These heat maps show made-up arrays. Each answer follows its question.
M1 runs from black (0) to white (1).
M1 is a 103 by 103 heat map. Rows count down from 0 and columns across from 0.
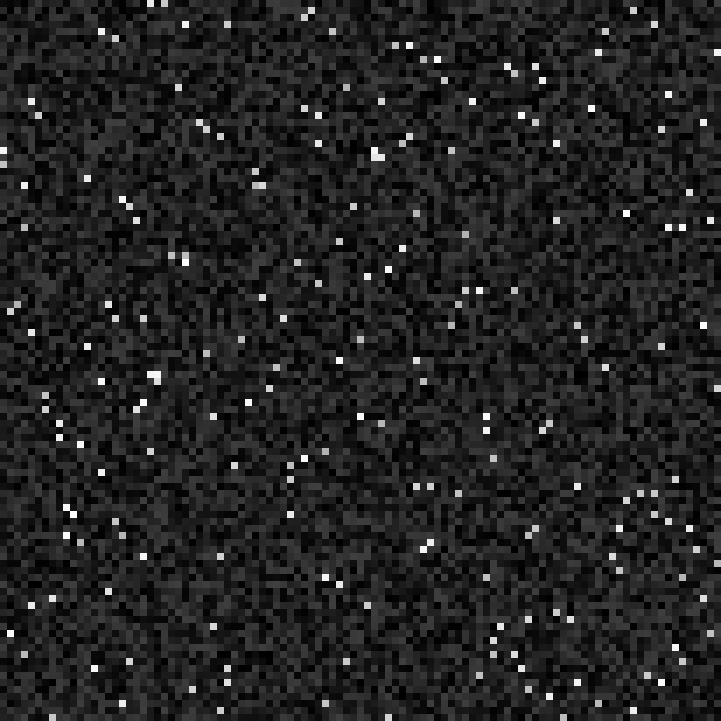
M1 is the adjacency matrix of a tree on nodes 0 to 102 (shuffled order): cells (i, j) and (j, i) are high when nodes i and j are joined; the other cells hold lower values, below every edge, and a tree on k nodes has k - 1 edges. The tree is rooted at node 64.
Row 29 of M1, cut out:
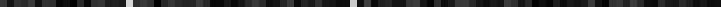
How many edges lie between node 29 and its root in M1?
6
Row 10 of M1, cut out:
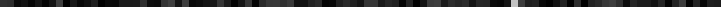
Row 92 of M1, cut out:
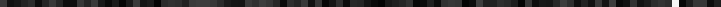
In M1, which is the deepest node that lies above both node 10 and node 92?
73
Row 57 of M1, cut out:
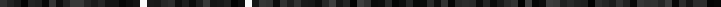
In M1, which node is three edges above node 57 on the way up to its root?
16
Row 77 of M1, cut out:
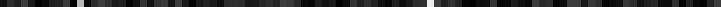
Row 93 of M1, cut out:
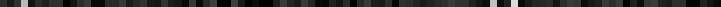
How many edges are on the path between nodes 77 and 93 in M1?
7
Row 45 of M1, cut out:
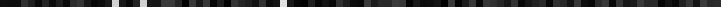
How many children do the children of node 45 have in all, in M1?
2
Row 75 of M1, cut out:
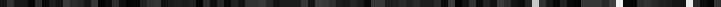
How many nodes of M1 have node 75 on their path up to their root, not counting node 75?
4
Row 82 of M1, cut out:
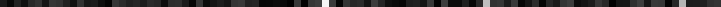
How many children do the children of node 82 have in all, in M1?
4
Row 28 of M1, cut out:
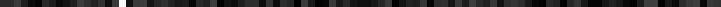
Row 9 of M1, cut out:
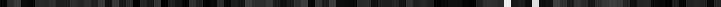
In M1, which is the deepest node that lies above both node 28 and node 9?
17
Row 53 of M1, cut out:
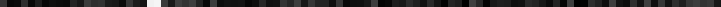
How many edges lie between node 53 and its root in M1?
2
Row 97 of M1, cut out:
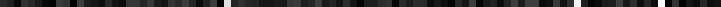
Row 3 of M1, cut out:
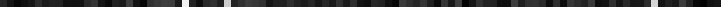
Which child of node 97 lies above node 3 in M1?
32
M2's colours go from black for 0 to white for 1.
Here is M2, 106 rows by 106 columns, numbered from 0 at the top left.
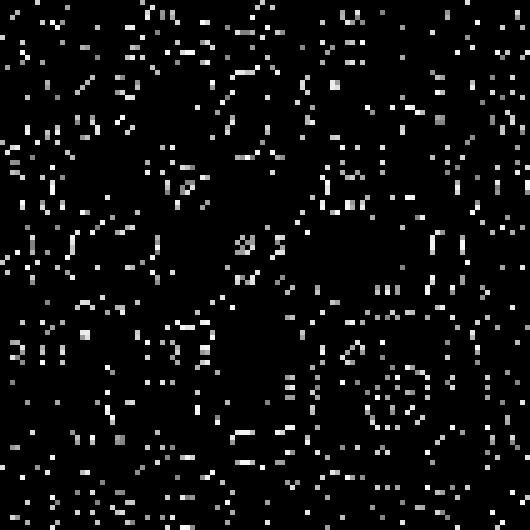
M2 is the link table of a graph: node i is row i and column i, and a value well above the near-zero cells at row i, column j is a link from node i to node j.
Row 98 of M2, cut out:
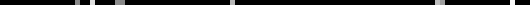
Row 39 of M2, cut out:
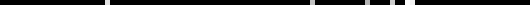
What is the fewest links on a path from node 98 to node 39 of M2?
3
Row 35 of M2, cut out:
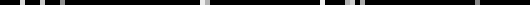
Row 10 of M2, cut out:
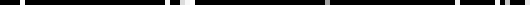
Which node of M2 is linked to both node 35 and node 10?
node 4
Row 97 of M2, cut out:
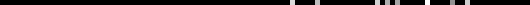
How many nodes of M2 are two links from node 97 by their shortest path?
5
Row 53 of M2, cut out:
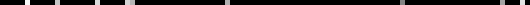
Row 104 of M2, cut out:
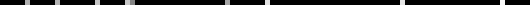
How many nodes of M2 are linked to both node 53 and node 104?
8
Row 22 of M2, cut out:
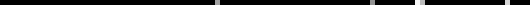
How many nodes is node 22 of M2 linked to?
5
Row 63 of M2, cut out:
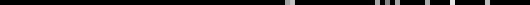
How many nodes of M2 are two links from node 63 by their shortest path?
2
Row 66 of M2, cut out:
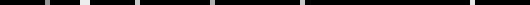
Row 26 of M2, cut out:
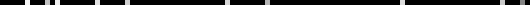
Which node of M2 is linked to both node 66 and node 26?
node 9
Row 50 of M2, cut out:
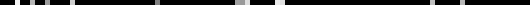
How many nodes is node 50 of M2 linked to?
12
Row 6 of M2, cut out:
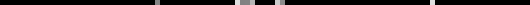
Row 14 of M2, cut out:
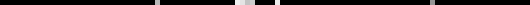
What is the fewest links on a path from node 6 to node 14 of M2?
2
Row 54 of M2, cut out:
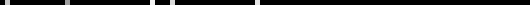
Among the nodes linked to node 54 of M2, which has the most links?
node 34
